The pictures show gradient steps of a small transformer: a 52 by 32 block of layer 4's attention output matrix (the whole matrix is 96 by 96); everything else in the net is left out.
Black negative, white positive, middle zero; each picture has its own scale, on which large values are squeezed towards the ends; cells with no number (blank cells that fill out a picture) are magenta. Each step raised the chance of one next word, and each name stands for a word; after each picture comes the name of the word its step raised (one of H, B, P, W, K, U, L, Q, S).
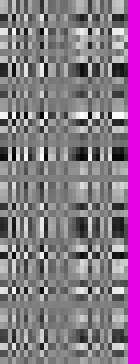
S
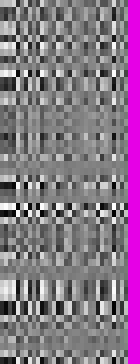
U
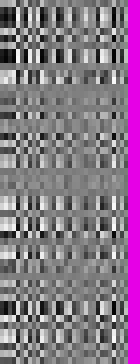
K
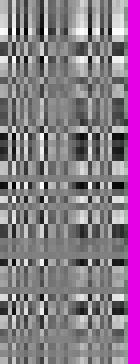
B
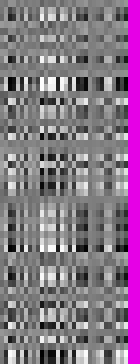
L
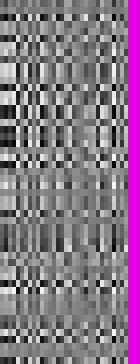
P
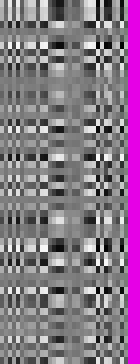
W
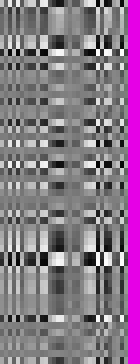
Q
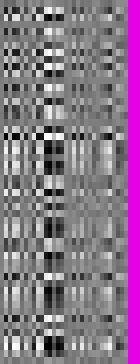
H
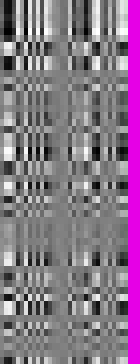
B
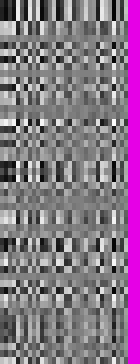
W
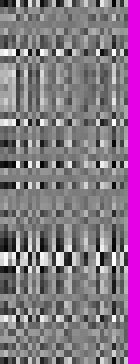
Q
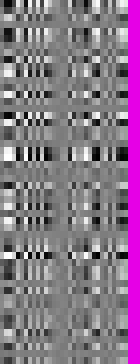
S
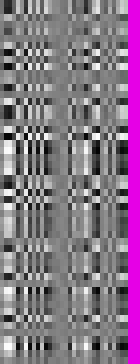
H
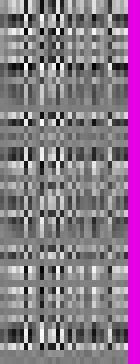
S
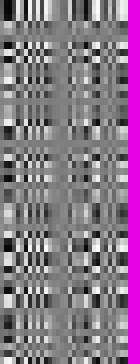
W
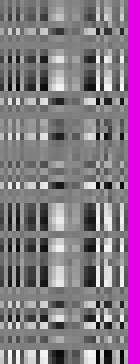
L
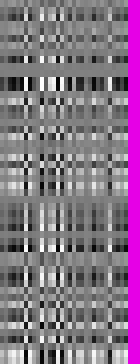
L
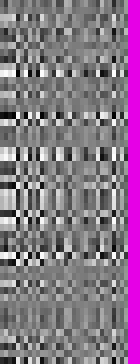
S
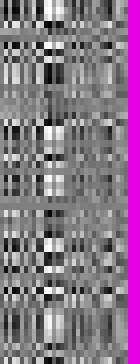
W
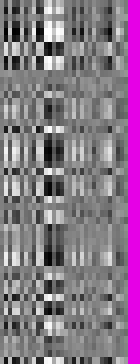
B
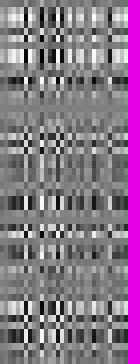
K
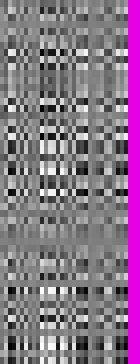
H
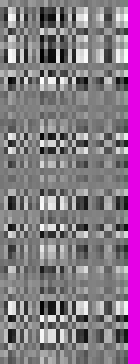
K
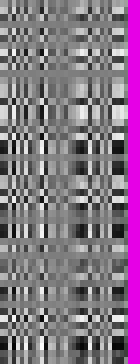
H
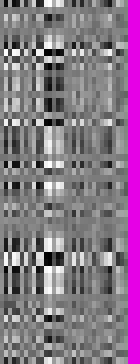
Q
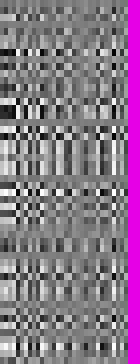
H
